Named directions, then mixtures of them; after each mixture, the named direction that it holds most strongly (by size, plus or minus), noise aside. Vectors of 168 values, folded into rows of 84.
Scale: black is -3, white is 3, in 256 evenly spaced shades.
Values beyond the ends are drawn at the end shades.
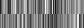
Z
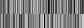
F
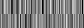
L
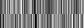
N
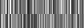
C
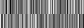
F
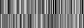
Z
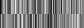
Z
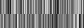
Z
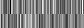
L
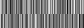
F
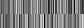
F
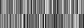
Z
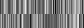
Z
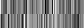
Z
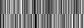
N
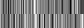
F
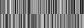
F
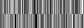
N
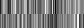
Z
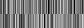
F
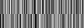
N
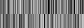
F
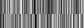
N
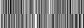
N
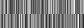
F
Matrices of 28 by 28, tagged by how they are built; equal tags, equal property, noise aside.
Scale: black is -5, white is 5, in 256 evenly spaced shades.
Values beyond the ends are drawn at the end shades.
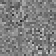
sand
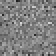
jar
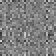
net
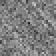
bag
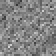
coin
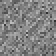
coin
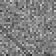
bag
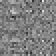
net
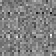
net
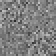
sand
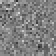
sand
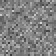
coin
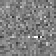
jar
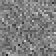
bag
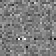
jar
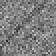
coin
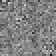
sand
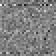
jar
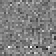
jar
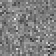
sand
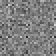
net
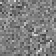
sand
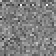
jar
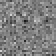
net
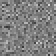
net
